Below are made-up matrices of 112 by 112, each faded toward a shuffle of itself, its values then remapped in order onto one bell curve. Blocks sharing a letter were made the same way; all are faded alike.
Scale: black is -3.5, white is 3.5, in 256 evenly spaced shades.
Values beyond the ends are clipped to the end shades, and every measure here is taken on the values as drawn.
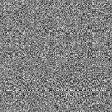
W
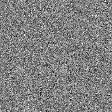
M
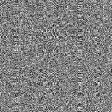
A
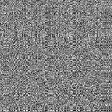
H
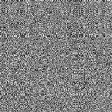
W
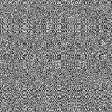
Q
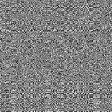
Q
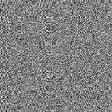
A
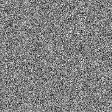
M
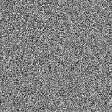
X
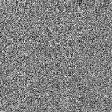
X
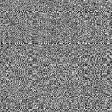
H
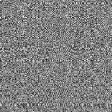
W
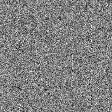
M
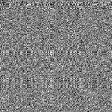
H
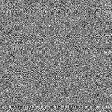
W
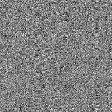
X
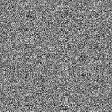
X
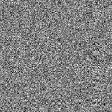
X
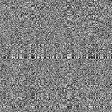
H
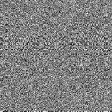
W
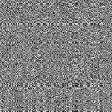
Q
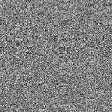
X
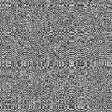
Q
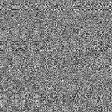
W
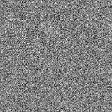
X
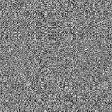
W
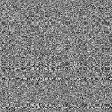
W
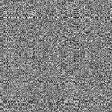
W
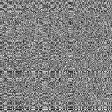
Q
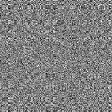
H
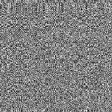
A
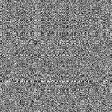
H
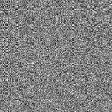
A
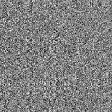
X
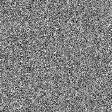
M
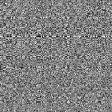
W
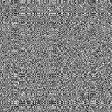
Q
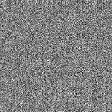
X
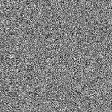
X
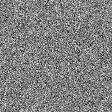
M
